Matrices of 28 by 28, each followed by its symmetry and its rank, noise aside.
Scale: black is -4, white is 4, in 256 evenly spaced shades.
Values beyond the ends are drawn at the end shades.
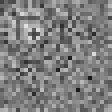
symmetric, rank eight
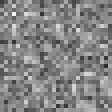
symmetric, rank eight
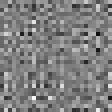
antisymmetric, rank four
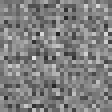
antisymmetric, rank six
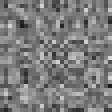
no symmetry, rank four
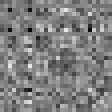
symmetric, rank four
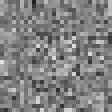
no symmetry, rank eight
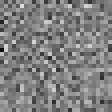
no symmetry, rank six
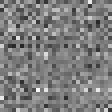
no symmetry, rank six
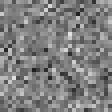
antisymmetric, rank eight
